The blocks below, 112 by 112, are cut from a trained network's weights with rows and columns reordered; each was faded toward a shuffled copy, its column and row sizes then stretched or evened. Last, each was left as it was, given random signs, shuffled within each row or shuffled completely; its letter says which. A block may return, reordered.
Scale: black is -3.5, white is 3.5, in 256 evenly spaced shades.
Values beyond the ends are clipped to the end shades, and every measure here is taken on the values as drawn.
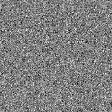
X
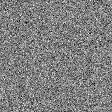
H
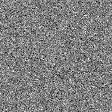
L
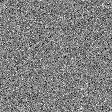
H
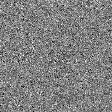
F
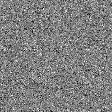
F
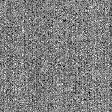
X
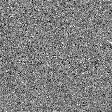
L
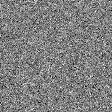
L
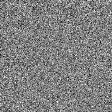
F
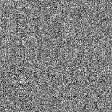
X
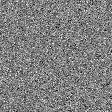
H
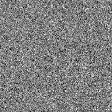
X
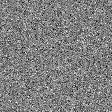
H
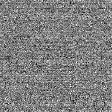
X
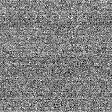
X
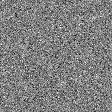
H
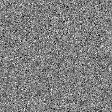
F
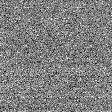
L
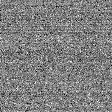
L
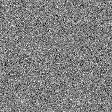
L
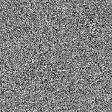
X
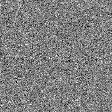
F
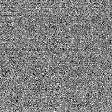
X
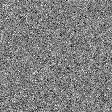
H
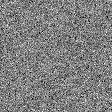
H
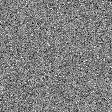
H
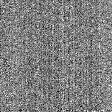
X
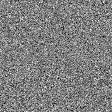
L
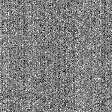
X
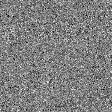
L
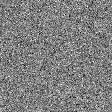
H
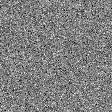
H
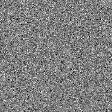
F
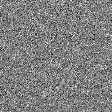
F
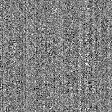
X
